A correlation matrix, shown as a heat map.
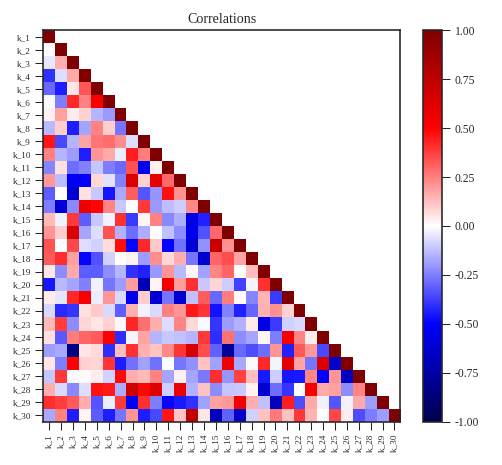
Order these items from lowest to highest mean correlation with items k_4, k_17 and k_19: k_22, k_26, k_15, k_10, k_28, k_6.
k_28, k_10, k_22, k_6, k_26, k_15
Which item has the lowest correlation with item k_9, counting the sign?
k_20
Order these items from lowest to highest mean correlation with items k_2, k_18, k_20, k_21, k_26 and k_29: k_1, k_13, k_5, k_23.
k_5, k_13, k_23, k_1
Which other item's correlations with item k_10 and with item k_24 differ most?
k_21
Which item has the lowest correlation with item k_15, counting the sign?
k_30
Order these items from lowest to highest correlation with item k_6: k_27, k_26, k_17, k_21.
k_27, k_17, k_21, k_26
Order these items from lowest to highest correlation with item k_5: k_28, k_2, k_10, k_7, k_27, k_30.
k_2, k_30, k_7, k_27, k_10, k_28
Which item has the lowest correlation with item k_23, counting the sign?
k_19
